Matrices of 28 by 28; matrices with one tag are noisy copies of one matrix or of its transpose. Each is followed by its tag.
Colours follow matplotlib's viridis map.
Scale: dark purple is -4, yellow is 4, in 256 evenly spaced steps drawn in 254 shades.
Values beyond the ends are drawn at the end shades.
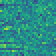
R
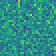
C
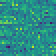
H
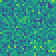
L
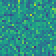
C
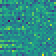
R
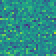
C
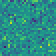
L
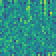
R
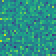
C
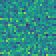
C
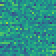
H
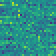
H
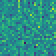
C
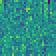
R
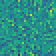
C
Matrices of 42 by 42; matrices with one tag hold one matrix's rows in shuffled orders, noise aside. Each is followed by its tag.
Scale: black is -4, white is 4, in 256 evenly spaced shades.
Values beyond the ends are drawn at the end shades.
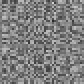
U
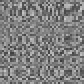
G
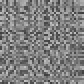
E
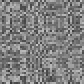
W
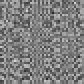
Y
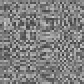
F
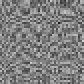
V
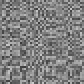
W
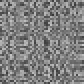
E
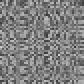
E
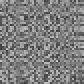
E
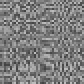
F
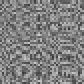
V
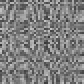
E
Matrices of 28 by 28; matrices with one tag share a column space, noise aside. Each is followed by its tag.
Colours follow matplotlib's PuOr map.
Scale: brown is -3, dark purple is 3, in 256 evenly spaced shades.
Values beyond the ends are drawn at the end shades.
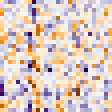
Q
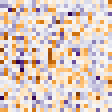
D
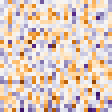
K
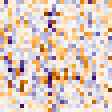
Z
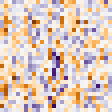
Z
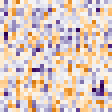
Q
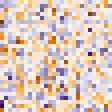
D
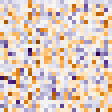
D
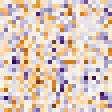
D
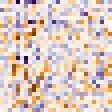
Z
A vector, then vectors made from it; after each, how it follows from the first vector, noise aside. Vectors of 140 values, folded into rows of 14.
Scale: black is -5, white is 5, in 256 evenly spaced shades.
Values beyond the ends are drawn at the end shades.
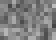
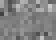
reversed, partly zeroed.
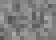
wrapped around, negated, shrunk.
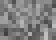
negated.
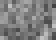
negated.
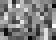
negated, scaled up.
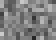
reversed.
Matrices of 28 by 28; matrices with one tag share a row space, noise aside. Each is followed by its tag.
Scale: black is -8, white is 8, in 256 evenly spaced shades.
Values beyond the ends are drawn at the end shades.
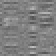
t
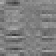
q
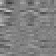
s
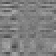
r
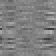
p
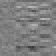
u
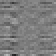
r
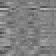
s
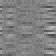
p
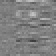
u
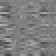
s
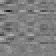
s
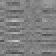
q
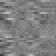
s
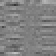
q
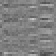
t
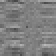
q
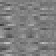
s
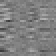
s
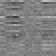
q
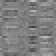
t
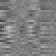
s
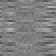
p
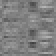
t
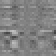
r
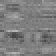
q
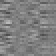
s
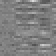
u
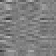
s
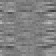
p
